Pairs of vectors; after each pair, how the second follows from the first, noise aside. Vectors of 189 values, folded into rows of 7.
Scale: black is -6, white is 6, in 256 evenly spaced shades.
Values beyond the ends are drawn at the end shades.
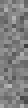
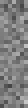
negated.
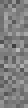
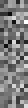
wrapped around, negated, scaled up.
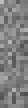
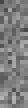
negated.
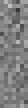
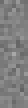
wrapped around, negated, shrunk.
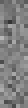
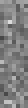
negated.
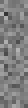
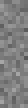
wrapped around, negated, shrunk.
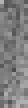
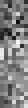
wrapped around, negated, scaled up.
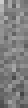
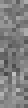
wrapped around.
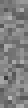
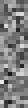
wrapped around, negated, scaled up.
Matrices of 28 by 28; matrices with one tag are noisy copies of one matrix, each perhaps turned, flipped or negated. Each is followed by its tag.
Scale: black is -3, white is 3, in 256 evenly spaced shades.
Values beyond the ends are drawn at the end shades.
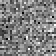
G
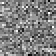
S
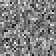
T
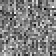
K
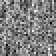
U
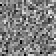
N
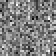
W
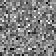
N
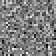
S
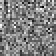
S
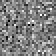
T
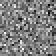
N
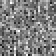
K
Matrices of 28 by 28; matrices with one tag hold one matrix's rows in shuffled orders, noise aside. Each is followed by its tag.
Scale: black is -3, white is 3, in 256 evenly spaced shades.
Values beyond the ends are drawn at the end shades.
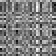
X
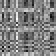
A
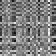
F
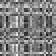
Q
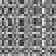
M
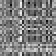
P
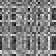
F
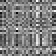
X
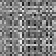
P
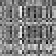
P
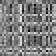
P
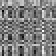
M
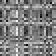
Q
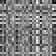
X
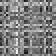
Q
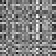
X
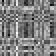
A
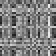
F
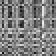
M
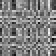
F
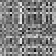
P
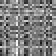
Q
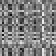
M
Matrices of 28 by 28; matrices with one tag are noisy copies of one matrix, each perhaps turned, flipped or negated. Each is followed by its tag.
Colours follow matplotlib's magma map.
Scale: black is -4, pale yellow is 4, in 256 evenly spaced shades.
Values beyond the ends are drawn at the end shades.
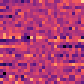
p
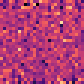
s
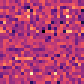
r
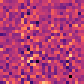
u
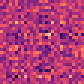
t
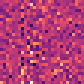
u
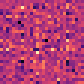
t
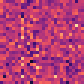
u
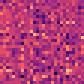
t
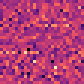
r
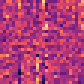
p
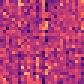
p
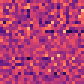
r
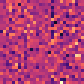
r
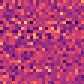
u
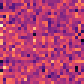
s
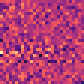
u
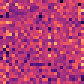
s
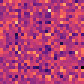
t
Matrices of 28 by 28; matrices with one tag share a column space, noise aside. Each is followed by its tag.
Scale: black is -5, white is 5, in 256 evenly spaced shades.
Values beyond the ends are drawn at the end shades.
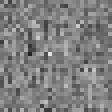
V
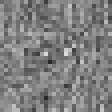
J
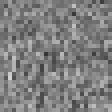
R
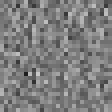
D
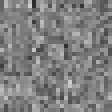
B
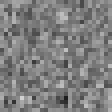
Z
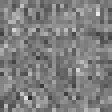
Z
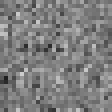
V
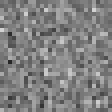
Z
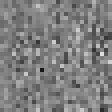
J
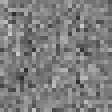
V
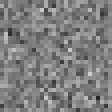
Z
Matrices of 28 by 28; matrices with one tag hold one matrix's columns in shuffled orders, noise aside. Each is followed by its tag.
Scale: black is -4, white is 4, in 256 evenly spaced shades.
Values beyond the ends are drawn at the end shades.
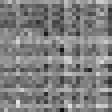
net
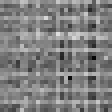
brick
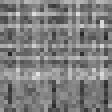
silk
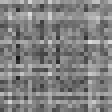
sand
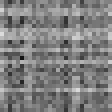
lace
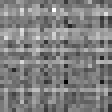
lace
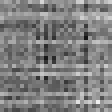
sand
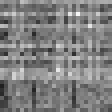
silk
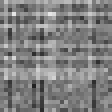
silk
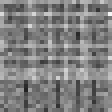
silk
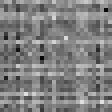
sand
